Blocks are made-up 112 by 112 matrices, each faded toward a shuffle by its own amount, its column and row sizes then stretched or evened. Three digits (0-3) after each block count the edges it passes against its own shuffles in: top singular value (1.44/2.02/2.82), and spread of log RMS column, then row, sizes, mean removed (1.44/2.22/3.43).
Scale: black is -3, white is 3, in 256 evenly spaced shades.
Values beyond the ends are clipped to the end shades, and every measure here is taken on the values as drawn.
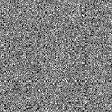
2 1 1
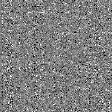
0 2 1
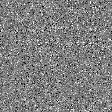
0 1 1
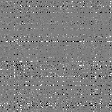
1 2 3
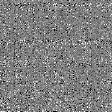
1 2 2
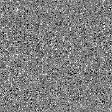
0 2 1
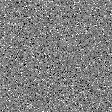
1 0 0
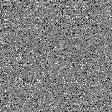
1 0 1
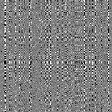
3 3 2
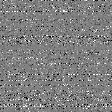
0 0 3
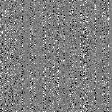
1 3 0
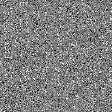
0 2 0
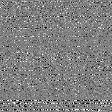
2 0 3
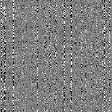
2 3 1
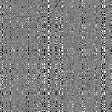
3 3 2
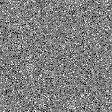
1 1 1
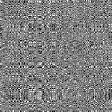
3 2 2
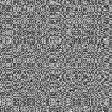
3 1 0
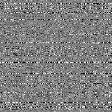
2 1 3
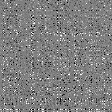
2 2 2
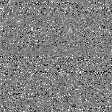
0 0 2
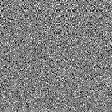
2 0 1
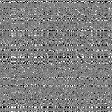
3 1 3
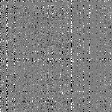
1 3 2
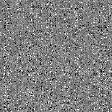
1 2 1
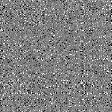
2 1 2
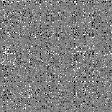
1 2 2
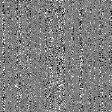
0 3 1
